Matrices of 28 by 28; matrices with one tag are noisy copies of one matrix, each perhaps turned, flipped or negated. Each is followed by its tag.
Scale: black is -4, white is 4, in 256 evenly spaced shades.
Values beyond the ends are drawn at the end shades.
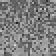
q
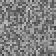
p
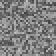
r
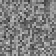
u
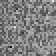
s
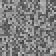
r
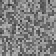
r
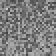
q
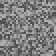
r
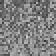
q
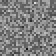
p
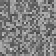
r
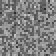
r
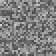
r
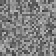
r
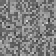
r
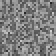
r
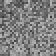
q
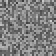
p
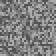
s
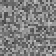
u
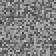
p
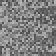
q
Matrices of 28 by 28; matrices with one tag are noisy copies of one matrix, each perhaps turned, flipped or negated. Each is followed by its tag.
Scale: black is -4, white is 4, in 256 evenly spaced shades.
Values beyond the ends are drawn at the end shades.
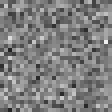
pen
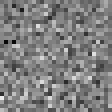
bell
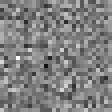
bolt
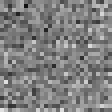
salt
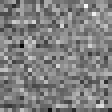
salt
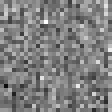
salt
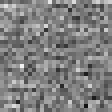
salt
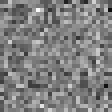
pen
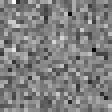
bell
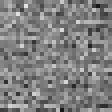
salt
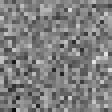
bell
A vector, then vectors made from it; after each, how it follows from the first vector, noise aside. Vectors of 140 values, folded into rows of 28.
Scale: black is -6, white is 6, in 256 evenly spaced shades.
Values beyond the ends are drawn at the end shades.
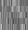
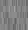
reversed, negated, shrunk.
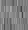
wrapped around, negated, partly zeroed.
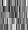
reversed, scaled up.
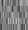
negated.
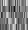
reversed, scaled up.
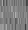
reversed, negated, partly zeroed.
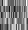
reversed, scaled up.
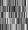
reversed, scaled up.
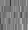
wrapped around, negated, partly zeroed.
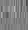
reversed, negated, partly zeroed.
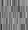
negated.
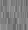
reversed, negated, shrunk.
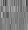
reversed, negated, partly zeroed.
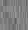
reversed, negated, shrunk.
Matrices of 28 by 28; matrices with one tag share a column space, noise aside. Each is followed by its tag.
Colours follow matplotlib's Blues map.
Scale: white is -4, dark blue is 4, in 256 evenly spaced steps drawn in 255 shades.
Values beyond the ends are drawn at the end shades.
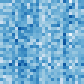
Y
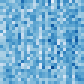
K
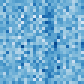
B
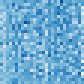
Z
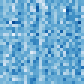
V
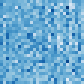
Z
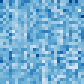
K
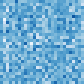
B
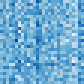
Y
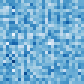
Z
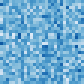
Z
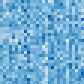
K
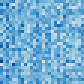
Y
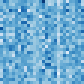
K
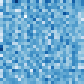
K
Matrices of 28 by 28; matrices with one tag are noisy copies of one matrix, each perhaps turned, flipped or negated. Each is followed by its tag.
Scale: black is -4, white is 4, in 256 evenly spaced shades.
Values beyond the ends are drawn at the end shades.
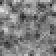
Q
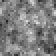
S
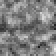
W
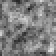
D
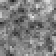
S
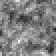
D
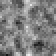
W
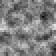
W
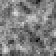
D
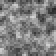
Q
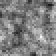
D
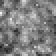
S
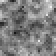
S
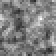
D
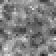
S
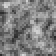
D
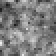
S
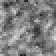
D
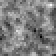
D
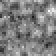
Q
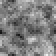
S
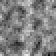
W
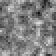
Q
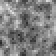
S
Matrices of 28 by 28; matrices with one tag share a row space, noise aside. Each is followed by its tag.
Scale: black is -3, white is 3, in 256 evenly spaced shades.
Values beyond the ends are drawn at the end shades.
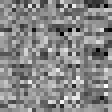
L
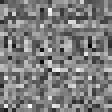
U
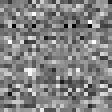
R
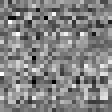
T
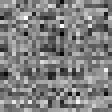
L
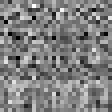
T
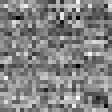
L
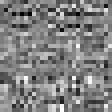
L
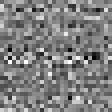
U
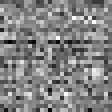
U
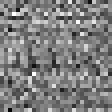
T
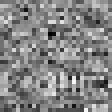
L
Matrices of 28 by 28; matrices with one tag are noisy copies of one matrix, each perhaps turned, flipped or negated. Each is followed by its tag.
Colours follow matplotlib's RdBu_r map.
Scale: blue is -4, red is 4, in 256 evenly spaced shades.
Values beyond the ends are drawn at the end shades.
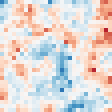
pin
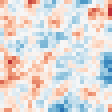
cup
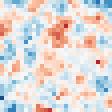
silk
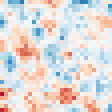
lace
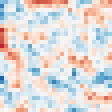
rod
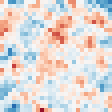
silk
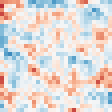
rod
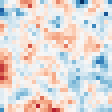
cup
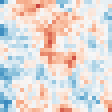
pin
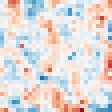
rod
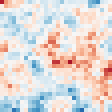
pin
